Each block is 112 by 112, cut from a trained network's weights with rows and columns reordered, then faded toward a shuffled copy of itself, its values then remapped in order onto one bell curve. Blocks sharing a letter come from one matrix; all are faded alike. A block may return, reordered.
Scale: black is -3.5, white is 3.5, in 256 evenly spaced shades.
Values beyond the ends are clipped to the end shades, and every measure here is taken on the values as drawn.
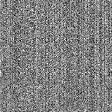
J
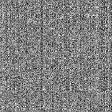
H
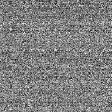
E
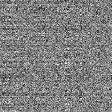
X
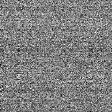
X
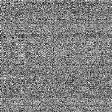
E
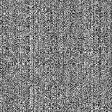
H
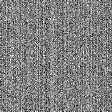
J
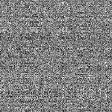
E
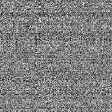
E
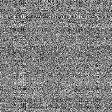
E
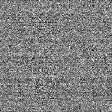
X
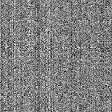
H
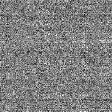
X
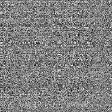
E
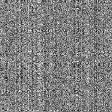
H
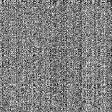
H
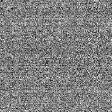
E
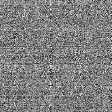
E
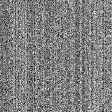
J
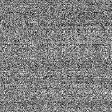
E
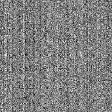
H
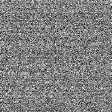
X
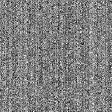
J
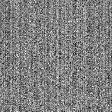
J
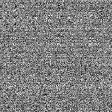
X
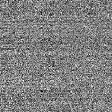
X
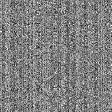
J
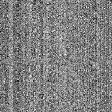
J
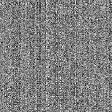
H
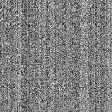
J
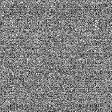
X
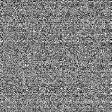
E
